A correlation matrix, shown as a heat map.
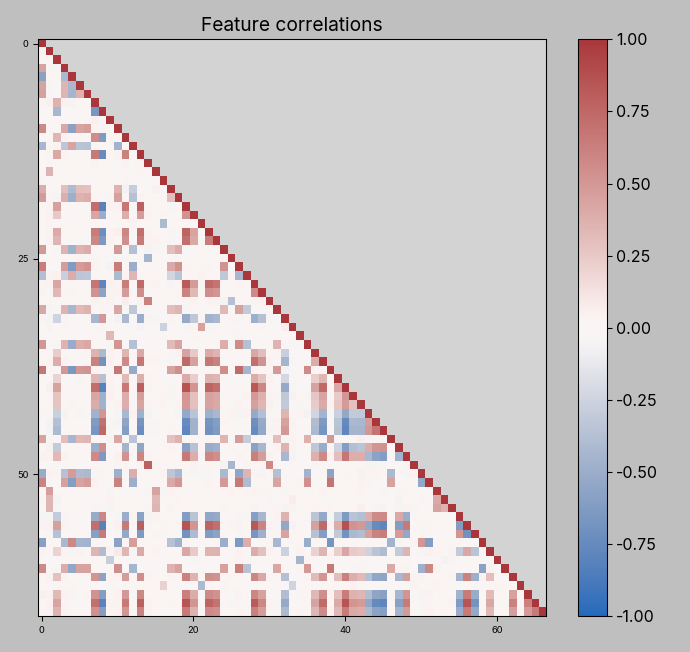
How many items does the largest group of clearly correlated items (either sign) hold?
31
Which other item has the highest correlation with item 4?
58
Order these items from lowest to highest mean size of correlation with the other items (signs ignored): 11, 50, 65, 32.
50, 32, 11, 65
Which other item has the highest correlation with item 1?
52
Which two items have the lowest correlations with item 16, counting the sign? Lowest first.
21, 33
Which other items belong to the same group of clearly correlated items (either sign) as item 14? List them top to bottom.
25, 30, 49
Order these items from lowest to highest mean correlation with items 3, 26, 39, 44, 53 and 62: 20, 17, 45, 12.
12, 45, 20, 17
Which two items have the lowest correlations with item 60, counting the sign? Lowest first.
34, 9
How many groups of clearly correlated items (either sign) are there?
6
